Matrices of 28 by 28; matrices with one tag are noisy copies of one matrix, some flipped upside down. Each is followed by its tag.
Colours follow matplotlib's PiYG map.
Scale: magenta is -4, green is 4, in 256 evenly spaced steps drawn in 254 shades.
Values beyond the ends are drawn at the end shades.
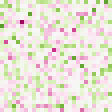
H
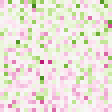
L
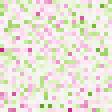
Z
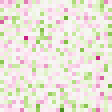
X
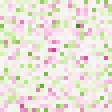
H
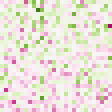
L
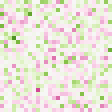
H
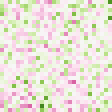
Z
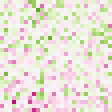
L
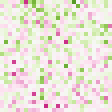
L
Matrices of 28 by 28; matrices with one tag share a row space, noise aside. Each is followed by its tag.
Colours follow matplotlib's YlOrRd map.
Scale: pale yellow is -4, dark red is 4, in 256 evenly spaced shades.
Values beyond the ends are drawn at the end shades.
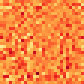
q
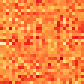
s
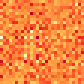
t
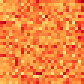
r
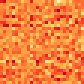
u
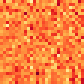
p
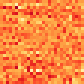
s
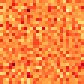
q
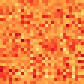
r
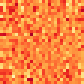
q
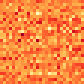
s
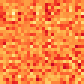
u
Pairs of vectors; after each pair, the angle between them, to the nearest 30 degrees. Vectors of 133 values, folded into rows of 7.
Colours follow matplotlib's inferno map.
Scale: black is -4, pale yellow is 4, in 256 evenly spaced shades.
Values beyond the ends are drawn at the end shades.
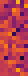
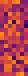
90 degrees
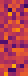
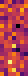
120 degrees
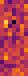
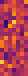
150 degrees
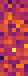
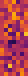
90 degrees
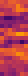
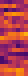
90 degrees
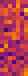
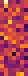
90 degrees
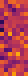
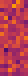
90 degrees
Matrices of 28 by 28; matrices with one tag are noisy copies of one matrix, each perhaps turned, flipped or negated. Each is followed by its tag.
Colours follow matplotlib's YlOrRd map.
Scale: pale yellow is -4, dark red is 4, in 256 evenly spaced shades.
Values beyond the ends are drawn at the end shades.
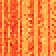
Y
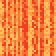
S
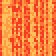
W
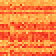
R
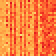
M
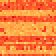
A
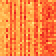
M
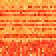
M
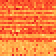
M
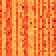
S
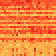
M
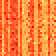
Y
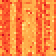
A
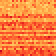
M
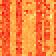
A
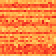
W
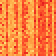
Y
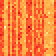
W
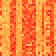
A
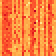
W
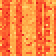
A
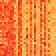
M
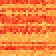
R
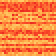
W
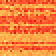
R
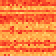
R
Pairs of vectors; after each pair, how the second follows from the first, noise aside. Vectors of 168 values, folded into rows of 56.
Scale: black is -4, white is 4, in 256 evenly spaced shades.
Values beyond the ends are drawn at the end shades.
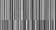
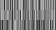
copied.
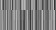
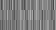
negated, shrunk.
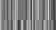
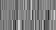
negated, partly zeroed.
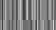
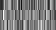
shuffled.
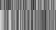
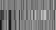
negated, partly zeroed.
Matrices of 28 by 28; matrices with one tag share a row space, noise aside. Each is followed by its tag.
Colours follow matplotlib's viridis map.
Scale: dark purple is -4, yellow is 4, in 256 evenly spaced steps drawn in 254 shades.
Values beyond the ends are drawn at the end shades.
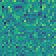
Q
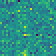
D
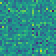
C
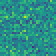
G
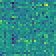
G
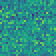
C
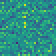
D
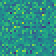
Q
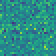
G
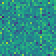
Q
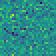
G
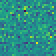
D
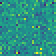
C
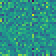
C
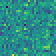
D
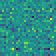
D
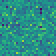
Q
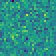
G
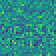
Q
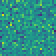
Q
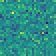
G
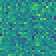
C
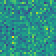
G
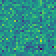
Q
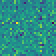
Q
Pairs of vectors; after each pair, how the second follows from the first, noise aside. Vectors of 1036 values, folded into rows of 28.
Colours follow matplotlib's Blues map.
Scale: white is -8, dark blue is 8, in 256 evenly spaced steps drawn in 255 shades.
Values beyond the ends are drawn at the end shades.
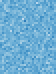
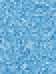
sign-scrambled.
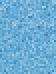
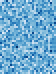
reversed, scaled up.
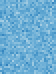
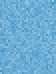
shrunk.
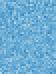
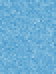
wrapped around, negated, shrunk.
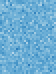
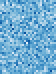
scaled up.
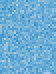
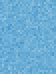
wrapped around, negated, shrunk.
